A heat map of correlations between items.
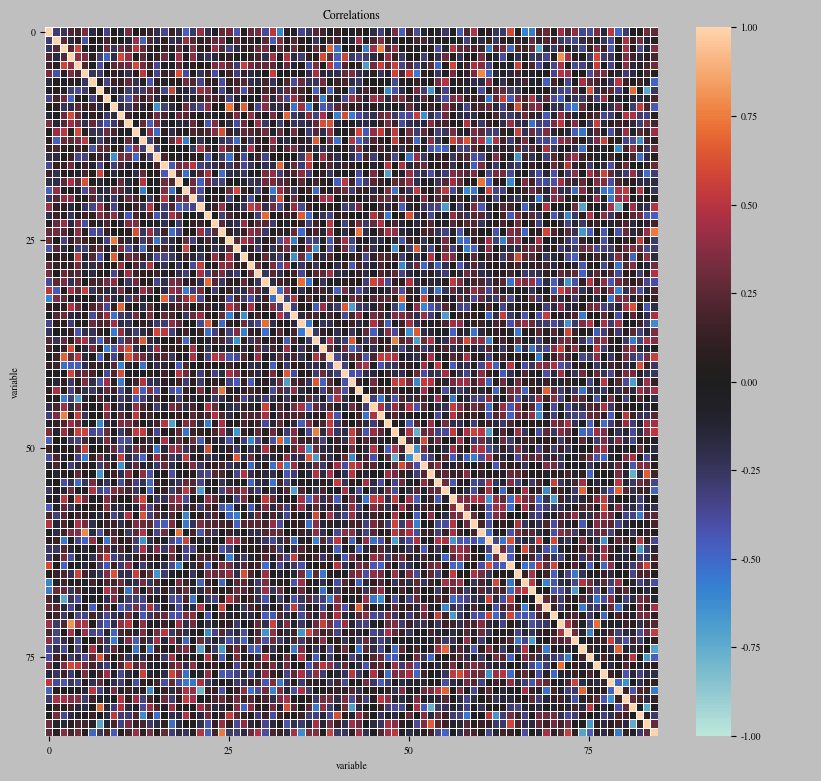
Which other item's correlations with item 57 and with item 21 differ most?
79
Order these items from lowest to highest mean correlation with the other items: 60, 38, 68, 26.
68, 26, 38, 60
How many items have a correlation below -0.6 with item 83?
3
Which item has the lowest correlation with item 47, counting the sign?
17
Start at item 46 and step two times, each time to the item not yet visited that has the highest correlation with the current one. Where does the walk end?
39
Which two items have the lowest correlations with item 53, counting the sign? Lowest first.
81, 7
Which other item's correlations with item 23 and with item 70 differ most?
56
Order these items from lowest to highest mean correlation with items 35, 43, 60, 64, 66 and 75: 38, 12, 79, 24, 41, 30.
38, 24, 41, 12, 79, 30
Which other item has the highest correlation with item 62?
66
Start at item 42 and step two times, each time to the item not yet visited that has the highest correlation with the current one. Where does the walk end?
48
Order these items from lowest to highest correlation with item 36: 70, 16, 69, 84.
69, 70, 84, 16
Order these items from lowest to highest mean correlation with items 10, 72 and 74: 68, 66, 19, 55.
68, 19, 66, 55
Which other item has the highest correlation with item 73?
78
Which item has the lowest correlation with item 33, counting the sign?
42
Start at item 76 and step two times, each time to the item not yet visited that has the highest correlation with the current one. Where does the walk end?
3
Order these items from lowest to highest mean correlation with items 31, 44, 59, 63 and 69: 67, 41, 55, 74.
55, 74, 41, 67
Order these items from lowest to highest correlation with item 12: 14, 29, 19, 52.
19, 29, 52, 14
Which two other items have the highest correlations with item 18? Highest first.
60, 5
